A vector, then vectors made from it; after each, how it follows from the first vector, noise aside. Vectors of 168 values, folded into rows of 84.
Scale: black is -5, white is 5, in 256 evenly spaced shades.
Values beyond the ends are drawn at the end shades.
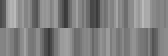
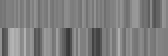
wrapped around, partly zeroed.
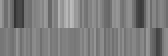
wrapped around, partly zeroed.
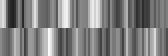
negated, scaled up.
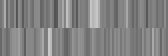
negated, partly zeroed.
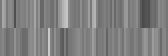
negated, partly zeroed.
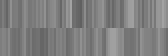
wrapped around, negated, shrunk.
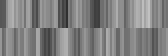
copied.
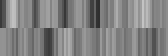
copied.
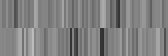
reversed, partly zeroed.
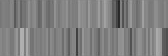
reversed, partly zeroed.
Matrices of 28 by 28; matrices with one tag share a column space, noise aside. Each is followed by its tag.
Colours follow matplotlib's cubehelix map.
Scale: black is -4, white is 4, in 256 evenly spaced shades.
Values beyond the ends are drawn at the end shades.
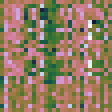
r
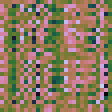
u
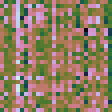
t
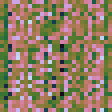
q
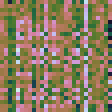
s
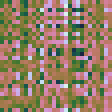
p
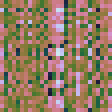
p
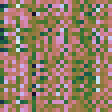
u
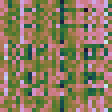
p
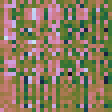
r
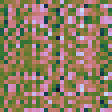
t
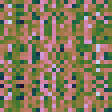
q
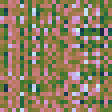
t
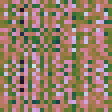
u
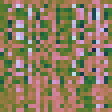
r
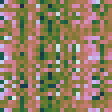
q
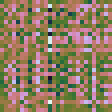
u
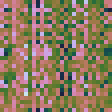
p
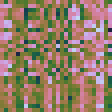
r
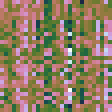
s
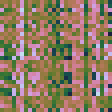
p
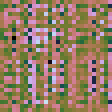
u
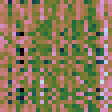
s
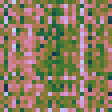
t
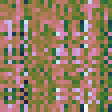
s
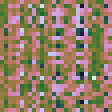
t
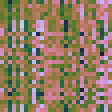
s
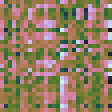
r
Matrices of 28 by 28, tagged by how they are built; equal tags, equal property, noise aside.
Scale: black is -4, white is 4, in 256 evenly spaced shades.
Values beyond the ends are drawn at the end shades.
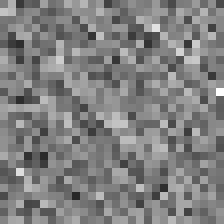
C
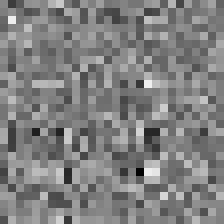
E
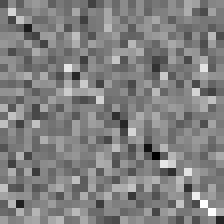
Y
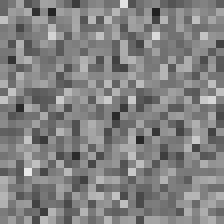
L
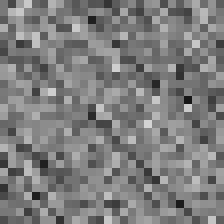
C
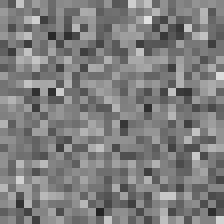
L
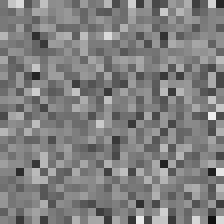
E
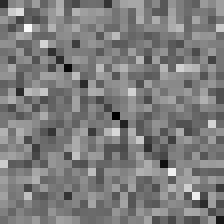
Y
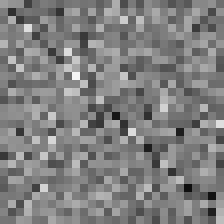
Y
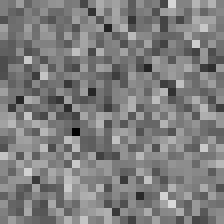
C
